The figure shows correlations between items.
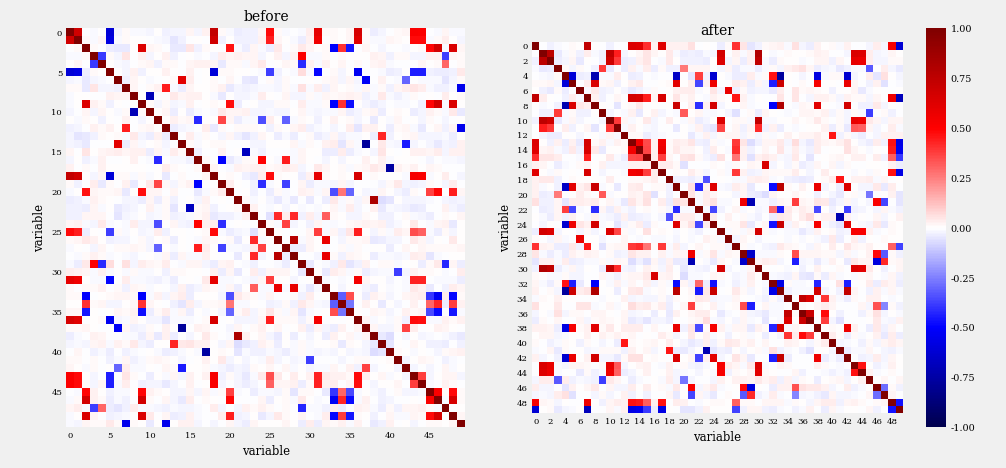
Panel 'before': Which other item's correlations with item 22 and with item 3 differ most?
15
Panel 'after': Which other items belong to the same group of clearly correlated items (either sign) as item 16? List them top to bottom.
31
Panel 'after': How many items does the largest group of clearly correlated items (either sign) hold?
10
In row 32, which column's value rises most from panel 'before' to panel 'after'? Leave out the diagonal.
4
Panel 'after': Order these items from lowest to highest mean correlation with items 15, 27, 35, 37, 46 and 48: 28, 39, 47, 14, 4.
47, 4, 39, 28, 14
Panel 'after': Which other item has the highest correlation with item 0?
7
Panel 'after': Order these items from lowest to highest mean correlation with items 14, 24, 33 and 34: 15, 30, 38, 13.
30, 15, 13, 38
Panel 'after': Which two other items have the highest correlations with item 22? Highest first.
4, 32
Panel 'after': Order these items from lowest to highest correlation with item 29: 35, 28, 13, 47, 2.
28, 35, 13, 2, 47
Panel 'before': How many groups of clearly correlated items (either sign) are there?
13
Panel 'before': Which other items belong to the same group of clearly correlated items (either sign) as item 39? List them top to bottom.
13
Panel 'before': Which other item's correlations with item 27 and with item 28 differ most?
26
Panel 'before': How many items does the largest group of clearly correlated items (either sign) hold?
9
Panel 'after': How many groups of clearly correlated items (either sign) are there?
10
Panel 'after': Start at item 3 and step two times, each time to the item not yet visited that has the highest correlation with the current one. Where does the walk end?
20
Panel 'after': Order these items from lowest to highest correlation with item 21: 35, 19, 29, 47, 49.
29, 47, 49, 19, 35
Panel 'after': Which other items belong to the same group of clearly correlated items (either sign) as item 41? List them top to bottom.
18, 23
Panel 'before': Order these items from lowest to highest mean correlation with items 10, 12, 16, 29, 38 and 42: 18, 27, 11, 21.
11, 18, 27, 21
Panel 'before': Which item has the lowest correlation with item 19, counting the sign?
16
